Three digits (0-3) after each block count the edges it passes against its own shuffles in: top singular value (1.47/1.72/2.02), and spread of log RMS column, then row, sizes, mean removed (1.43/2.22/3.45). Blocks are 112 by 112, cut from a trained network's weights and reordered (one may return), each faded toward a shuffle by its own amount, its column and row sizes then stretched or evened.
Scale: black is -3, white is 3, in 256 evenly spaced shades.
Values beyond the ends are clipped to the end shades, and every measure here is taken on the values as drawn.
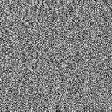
3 0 1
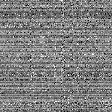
3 1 1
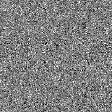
1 1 1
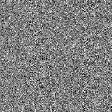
2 2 0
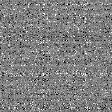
0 1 2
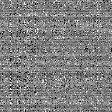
2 2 1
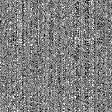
2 2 0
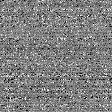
1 0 2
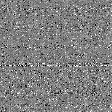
0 0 2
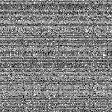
3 0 0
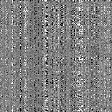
3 3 2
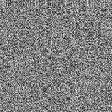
3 0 0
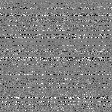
0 0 3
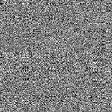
3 1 2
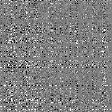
1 3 3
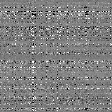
2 2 3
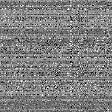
3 1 2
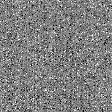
0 0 1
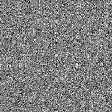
1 1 0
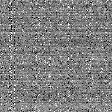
2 2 0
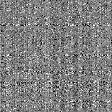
2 0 2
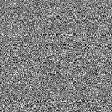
3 0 2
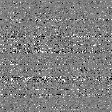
0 1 3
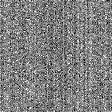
2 0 1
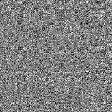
2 1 1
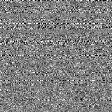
3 0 3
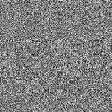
3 0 1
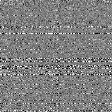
3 1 3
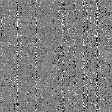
1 3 0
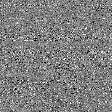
0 0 2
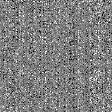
1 2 1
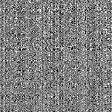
3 1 2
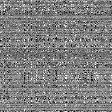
3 2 2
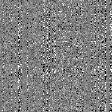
2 3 1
